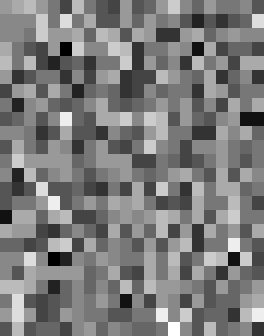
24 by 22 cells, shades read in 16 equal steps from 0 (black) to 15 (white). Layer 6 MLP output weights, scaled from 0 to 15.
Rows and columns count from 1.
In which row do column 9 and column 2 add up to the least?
14
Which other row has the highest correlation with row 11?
7
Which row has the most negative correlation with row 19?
18
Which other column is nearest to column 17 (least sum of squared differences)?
12
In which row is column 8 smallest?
5
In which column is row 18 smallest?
17
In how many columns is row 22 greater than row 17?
7
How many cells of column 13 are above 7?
12
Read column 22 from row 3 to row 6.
8 4 10 3
